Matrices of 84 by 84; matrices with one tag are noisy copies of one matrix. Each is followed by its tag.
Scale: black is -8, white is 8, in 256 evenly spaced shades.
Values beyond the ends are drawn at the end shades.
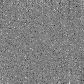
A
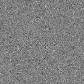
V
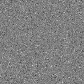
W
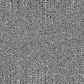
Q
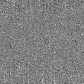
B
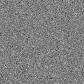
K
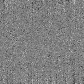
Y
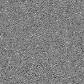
W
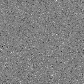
K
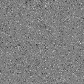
V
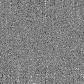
Q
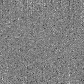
A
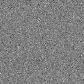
V
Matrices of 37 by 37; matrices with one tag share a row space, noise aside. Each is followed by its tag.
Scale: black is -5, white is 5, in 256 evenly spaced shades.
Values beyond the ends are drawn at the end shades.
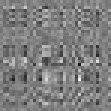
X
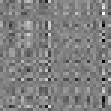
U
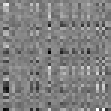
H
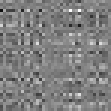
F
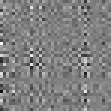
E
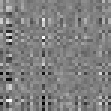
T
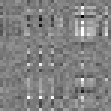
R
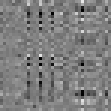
R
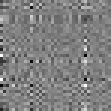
E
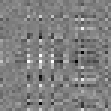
R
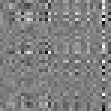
U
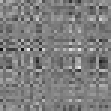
F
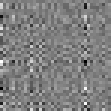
E
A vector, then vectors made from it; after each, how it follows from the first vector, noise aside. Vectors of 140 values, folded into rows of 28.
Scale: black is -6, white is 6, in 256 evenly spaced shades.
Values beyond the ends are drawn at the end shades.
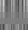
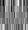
negated, scaled up.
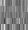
wrapped around.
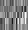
wrapped around, scaled up.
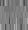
reversed, partly zeroed.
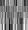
reversed, scaled up.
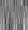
reversed.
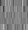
negated, partly zeroed.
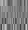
wrapped around.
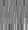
reversed, partly zeroed.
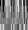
negated, scaled up.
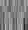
reversed, negated.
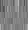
negated, partly zeroed.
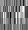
wrapped around, scaled up.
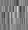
wrapped around.
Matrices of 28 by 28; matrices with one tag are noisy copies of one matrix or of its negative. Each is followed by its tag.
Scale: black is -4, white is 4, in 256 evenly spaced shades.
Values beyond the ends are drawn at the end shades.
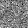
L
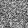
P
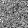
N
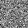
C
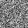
P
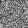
L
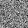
P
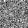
L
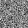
L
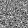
C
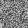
L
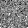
N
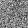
N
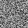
C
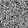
L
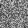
P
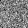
P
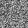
P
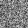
P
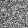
N
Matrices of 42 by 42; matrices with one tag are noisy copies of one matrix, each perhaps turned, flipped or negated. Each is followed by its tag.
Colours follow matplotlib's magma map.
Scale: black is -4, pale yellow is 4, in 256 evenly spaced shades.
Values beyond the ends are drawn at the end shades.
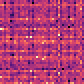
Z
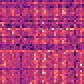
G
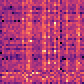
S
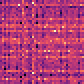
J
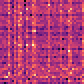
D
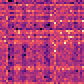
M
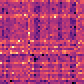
M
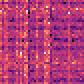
G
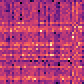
S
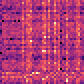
S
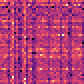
D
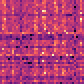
G
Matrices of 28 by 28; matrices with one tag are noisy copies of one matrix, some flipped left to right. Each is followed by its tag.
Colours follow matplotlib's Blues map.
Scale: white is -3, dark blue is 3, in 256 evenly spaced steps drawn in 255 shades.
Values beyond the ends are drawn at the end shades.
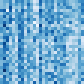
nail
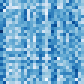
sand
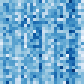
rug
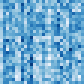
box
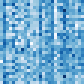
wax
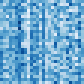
wax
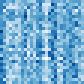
sand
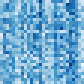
rug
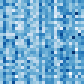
wax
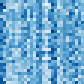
sand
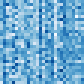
wax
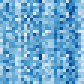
rug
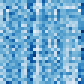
sand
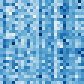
wax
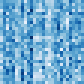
box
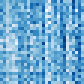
nail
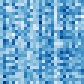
wax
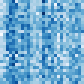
rug
